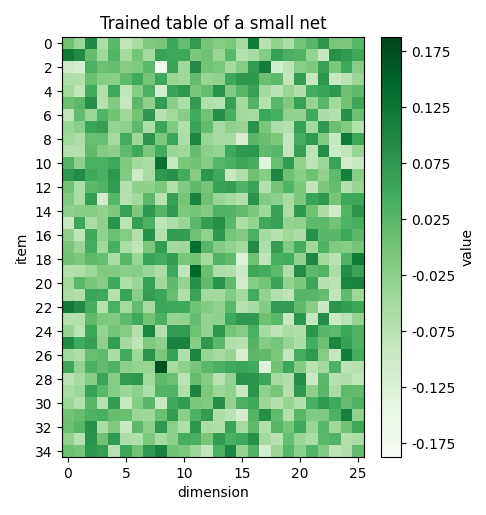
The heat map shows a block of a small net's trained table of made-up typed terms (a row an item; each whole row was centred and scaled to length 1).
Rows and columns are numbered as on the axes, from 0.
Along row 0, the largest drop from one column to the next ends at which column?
17
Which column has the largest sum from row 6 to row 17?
11
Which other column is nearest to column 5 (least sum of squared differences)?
3
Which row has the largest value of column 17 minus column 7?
31
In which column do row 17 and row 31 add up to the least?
15
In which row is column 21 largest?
18
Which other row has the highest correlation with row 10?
27
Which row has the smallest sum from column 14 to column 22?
25
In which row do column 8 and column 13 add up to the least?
2
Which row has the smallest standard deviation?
12
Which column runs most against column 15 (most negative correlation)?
24
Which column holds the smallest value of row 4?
8
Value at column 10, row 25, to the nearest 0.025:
0.1
